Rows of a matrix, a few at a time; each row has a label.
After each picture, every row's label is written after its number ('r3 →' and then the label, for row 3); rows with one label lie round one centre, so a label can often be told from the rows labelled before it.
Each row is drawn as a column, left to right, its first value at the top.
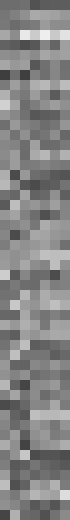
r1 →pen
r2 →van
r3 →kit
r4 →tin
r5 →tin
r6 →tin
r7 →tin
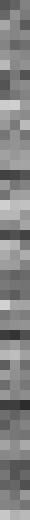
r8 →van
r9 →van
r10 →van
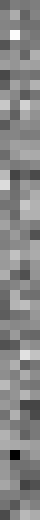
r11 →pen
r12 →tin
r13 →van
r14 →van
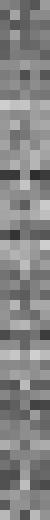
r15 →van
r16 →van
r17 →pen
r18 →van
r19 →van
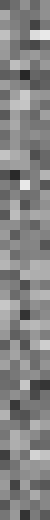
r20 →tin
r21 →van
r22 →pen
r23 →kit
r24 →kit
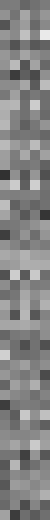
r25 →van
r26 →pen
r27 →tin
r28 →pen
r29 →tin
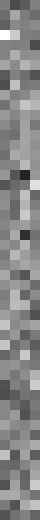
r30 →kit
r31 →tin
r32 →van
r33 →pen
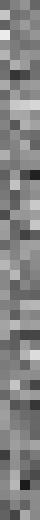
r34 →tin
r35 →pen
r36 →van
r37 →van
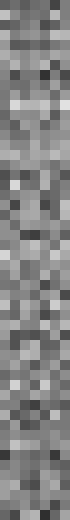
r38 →tin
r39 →pen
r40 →van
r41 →van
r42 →pen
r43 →tin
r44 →van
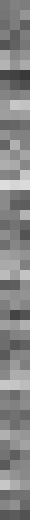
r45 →pen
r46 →pen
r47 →pen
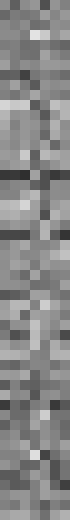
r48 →van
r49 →van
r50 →van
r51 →kit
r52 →tin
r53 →van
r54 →van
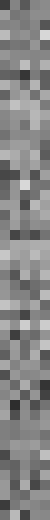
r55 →tin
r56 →van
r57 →pen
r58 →van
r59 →kit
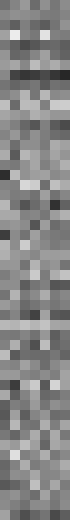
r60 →van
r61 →kit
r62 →pen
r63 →pen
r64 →kit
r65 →pen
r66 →pen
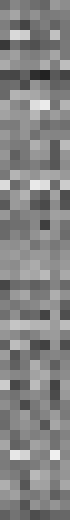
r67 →pen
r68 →kit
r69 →kit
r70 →pen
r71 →pen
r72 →kit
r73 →pen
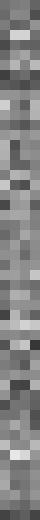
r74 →pen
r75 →kit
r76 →kit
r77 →pen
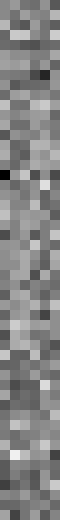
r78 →van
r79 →kit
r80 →kit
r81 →van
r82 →pen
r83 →tin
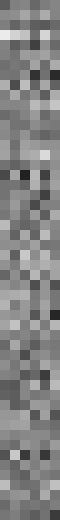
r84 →tin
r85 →kit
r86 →tin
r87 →pen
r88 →tin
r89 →pen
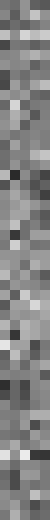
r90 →kit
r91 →van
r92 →kit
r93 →tin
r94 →tin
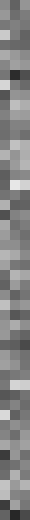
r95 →tin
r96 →pen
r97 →pen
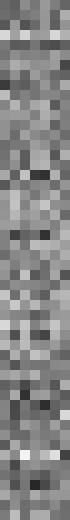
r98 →kit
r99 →van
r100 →kit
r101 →van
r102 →van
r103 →kit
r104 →tin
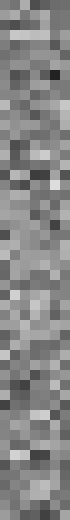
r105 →van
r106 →kit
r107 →kit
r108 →tin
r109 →tin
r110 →pen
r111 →van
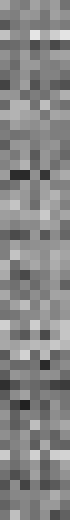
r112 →kit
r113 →van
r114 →van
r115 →kit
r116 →van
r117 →kit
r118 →kit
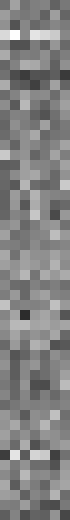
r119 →tin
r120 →kit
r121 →pen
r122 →kit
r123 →kit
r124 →tin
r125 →pen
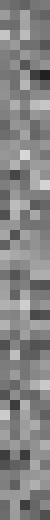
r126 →tin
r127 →van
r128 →tin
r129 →pen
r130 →pen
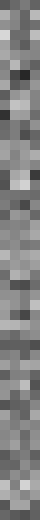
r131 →tin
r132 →pen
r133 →pen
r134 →tin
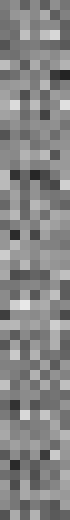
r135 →pen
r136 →van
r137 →tin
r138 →van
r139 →tin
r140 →kit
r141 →pen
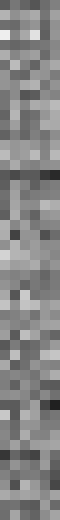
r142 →tin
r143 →van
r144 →tin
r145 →tin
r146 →van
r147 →van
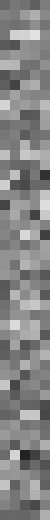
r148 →pen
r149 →kit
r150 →tin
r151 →tin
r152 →van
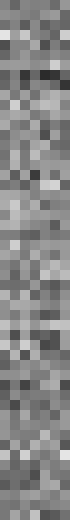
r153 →kit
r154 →van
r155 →kit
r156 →van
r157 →pen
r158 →pen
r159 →kit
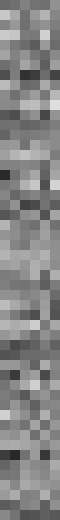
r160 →tin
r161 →tin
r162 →pen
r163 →pen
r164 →tin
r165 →pen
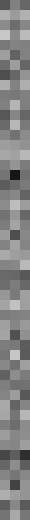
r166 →tin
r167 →van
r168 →tin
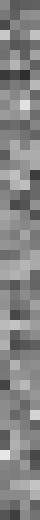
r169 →kit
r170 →pen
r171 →pen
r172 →tin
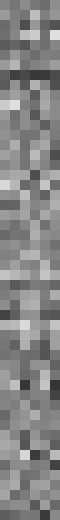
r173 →pen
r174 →pen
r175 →kit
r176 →tin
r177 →pen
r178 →kit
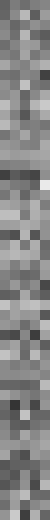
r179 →van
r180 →van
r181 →tin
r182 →van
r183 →pen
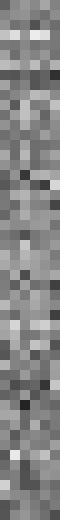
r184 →tin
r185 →kit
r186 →van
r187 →kit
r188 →kit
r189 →pen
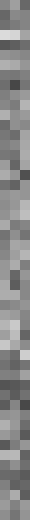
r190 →kit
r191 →kit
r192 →van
